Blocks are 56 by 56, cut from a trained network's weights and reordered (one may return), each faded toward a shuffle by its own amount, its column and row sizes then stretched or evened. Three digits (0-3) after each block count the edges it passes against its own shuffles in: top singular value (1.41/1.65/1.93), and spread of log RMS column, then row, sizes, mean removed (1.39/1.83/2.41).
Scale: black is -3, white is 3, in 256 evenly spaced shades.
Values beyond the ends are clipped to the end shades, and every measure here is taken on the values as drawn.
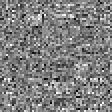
2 0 2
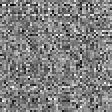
3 0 2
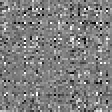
0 3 3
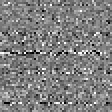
2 0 3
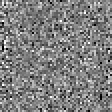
0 2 0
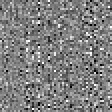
2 3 0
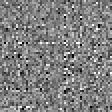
0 2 2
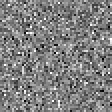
0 1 0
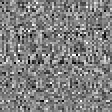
3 0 3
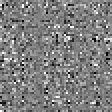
0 3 3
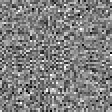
3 1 0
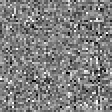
1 2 1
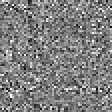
2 1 2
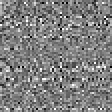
3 1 3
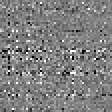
0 2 3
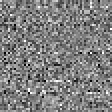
2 1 2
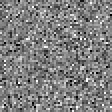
0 1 1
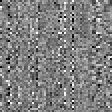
3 3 1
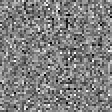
0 2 0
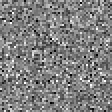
0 0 0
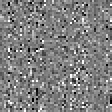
0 3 0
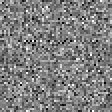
0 0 1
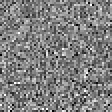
2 0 1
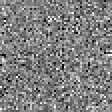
0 1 1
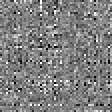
2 3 3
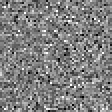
0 0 1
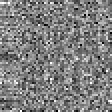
3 0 2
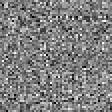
2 0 1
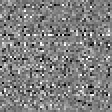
1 2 3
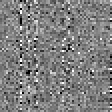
3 3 1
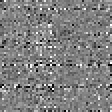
1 2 3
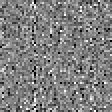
1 2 1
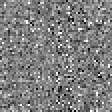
0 2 1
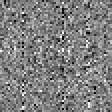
1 2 0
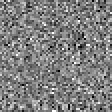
2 0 1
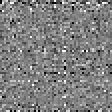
1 2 3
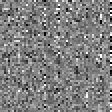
1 3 1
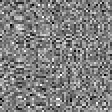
3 0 1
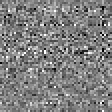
2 1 3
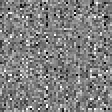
2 2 1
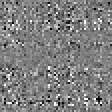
1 3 3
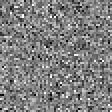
0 1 1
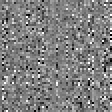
0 3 1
